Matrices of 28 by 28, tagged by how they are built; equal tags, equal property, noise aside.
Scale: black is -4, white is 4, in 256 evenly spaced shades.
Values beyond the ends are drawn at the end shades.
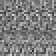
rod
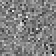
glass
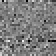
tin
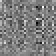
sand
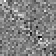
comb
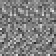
rod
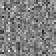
sand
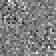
glass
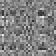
sand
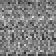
rod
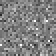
tin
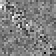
comb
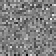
tin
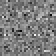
tin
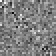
glass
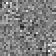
glass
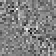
glass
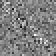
comb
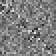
glass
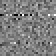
tin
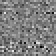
tin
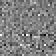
tin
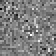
glass
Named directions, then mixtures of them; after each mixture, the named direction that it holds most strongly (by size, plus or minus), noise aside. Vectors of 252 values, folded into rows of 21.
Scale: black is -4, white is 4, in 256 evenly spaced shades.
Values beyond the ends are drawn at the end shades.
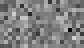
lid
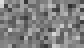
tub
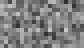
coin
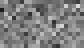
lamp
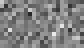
tub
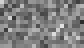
tub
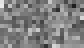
tub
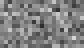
coin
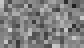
coin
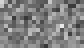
tub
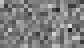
tub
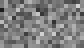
lamp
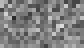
lamp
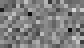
lid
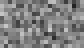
coin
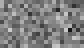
lid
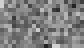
tub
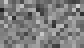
lamp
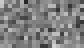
tub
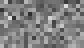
lamp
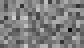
lid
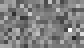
lid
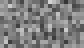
coin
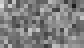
coin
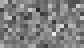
lamp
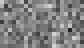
tub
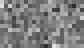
tub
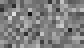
lid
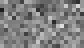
lamp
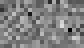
lid
